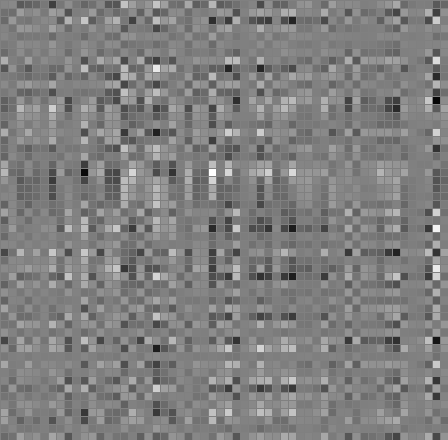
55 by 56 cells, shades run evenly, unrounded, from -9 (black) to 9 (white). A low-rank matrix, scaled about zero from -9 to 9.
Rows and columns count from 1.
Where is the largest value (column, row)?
27, 22
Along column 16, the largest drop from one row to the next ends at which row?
11
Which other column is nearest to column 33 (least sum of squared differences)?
29
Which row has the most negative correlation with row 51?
54
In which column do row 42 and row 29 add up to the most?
55
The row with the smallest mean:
9
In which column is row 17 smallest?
20
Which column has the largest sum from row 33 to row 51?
7
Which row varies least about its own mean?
45
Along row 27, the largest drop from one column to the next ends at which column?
56
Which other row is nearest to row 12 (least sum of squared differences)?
24
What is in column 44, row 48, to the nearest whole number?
-2
